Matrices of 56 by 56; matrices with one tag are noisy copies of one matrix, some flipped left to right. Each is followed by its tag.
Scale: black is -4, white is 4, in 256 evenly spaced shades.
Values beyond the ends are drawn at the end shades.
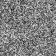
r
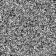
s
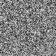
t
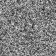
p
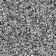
t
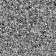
t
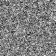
t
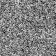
r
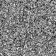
t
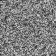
s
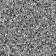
s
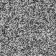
r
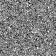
t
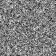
s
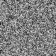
t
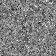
p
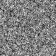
s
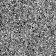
r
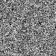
p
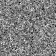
p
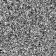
t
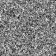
s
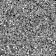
s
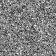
p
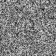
p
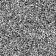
r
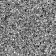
s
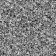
s
